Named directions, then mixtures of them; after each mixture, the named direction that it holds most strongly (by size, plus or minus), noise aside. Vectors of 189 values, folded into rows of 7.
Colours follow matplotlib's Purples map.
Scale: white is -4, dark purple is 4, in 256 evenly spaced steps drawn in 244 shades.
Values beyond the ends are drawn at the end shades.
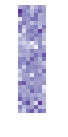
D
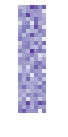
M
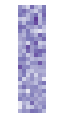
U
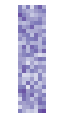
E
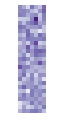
U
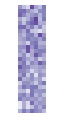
U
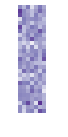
D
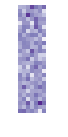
M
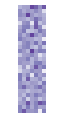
M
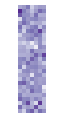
D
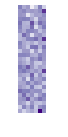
M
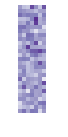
U
